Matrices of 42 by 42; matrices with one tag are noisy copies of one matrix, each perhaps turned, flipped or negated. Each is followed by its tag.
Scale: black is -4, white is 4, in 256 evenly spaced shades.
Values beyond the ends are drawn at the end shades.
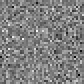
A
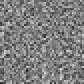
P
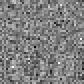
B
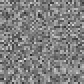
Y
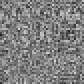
B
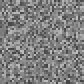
A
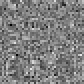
B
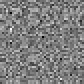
A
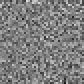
P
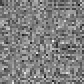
B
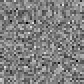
Y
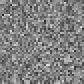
Y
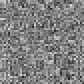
B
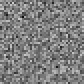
Y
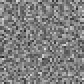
P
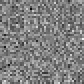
Y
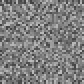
P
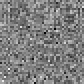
B
